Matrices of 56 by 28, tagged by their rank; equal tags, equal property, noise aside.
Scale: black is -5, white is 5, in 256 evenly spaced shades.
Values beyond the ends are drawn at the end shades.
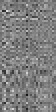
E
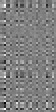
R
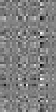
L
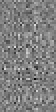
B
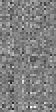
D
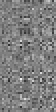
E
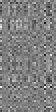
E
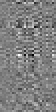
L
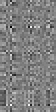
L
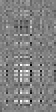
R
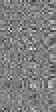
D
